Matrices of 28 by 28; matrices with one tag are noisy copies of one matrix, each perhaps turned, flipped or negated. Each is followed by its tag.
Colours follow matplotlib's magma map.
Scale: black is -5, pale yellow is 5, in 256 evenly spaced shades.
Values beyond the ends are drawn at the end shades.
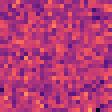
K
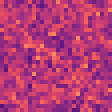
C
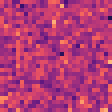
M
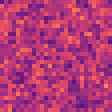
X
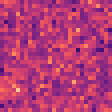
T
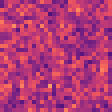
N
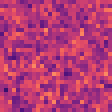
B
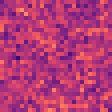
T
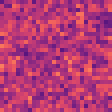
T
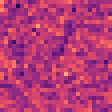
C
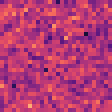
X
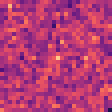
C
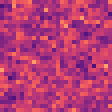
B
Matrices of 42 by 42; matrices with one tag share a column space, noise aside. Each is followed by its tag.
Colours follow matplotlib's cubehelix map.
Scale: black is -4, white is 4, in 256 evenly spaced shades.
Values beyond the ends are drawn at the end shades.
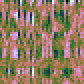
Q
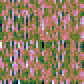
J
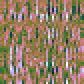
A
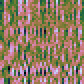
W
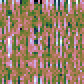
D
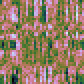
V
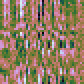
V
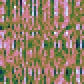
V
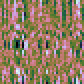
V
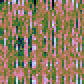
D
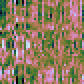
V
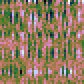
Q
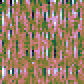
Q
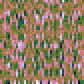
J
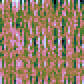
D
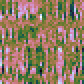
A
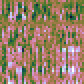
A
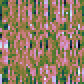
V
